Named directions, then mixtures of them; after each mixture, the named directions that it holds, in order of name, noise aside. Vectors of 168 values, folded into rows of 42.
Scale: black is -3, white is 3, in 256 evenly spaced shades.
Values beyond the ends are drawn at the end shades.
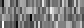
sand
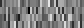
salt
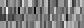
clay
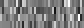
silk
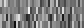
salt.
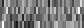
clay, salt, sand.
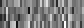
clay, salt.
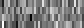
sand.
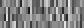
clay, salt, silk.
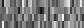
clay, sand, silk.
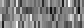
sand, silk.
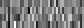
salt.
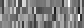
silk.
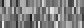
sand.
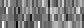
clay, sand.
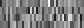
salt, silk.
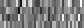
clay, silk.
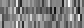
sand, silk.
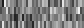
clay, sand.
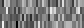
clay, sand.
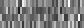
clay, silk.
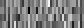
salt.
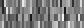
clay, sand, silk.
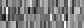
clay, salt.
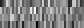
clay, salt, sand.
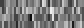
sand.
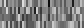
clay, salt, sand.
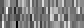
clay, salt, sand.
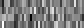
sand, silk.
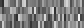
sand, silk.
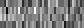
clay.
